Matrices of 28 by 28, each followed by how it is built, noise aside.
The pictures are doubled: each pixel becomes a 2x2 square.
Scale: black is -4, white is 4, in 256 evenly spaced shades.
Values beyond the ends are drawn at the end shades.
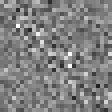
banded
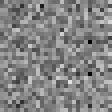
repeating rows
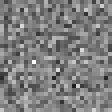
repeating columns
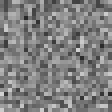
repeating columns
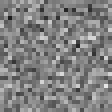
repeating columns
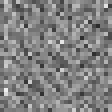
repeating rows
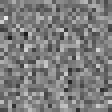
repeating columns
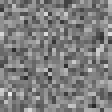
repeating rows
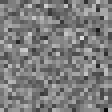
repeating rows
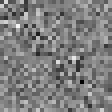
block diagonal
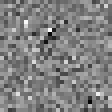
block diagonal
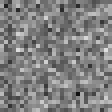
repeating rows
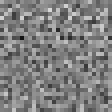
repeating columns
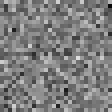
repeating columns
